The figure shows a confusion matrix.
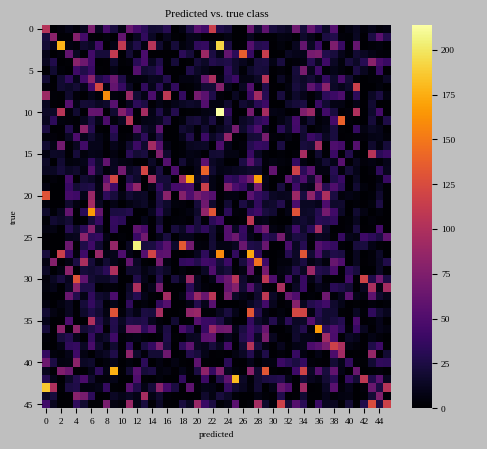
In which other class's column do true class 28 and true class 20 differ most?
0
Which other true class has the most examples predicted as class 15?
34
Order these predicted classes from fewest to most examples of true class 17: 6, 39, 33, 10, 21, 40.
39, 40, 6, 10, 33, 21
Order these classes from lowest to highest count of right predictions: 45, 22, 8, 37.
37, 45, 22, 8
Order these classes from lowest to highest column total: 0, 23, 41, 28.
41, 0, 23, 28
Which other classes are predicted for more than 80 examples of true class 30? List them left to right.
4, 19, 25, 29, 42
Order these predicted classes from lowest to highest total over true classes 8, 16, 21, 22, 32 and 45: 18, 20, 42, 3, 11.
42, 18, 3, 11, 20
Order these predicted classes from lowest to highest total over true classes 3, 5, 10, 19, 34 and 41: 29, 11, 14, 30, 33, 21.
30, 14, 11, 33, 21, 29
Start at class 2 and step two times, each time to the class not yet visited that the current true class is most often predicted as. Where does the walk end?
27
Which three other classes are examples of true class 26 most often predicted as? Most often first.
12, 18, 9
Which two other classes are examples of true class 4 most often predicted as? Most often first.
43, 5
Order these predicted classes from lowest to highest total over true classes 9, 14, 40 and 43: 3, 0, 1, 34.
3, 1, 34, 0
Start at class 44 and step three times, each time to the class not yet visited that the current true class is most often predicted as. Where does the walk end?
36
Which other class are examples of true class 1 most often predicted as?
4
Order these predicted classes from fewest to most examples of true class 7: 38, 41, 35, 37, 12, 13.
12, 38, 13, 35, 37, 41
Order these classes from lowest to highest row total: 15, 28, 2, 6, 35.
15, 35, 6, 28, 2
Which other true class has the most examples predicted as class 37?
20
